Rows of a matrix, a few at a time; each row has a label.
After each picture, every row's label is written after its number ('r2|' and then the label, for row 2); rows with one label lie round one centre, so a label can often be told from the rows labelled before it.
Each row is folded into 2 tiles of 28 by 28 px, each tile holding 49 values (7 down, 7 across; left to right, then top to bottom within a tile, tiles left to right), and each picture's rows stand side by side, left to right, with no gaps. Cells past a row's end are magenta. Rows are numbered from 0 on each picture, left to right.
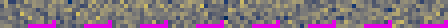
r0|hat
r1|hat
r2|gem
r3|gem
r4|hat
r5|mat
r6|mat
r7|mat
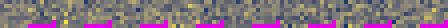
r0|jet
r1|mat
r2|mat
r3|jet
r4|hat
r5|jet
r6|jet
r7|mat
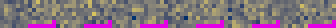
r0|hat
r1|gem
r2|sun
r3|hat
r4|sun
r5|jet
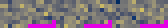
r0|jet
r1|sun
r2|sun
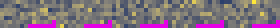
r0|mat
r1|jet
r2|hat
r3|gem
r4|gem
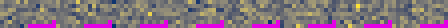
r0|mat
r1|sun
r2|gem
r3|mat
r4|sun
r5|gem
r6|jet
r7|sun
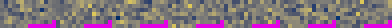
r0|sun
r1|gem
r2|mat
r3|jet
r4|hat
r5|sun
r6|hat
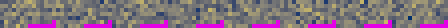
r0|gem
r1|jet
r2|gem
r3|mat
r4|jet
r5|sun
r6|hat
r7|gem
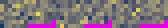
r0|gem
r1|jet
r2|hat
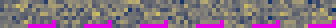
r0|jet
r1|gem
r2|mat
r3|hat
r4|jet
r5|mat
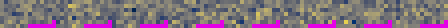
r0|sun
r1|gem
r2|gem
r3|mat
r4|mat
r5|sun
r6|mat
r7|sun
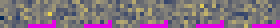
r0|hat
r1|sun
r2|sun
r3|gem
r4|sun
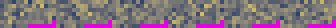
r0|hat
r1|sun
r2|hat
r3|sun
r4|sun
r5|hat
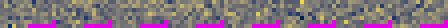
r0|jet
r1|gem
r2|gem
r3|gem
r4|mat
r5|sun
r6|mat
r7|hat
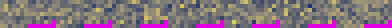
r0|jet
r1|mat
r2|mat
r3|hat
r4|mat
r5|hat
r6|sun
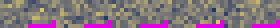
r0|mat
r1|jet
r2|gem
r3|sun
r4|gem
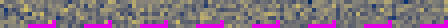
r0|sun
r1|hat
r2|sun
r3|mat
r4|jet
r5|hat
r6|hat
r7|hat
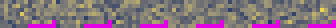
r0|hat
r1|gem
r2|mat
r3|jet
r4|sun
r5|mat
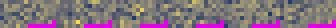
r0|hat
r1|sun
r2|sun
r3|gem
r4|gem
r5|hat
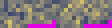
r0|sun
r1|gem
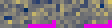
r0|mat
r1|hat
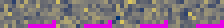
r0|jet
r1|sun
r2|mat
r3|hat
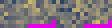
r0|gem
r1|sun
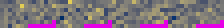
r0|jet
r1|mat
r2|mat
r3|mat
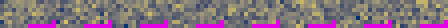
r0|gem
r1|sun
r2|gem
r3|mat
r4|hat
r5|gem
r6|sun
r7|gem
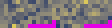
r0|jet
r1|gem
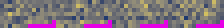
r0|jet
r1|jet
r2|gem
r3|gem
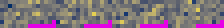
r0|gem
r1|gem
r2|mat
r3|sun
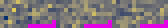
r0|mat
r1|gem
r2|sun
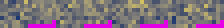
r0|hat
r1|gem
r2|gem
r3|sun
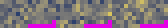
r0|sun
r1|jet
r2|gem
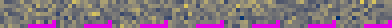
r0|sun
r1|gem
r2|sun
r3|hat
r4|gem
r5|mat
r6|hat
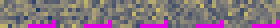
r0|jet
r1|gem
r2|hat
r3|gem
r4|hat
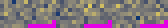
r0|hat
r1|gem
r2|jet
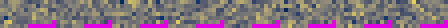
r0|mat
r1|gem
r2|jet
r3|mat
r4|mat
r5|sun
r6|jet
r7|sun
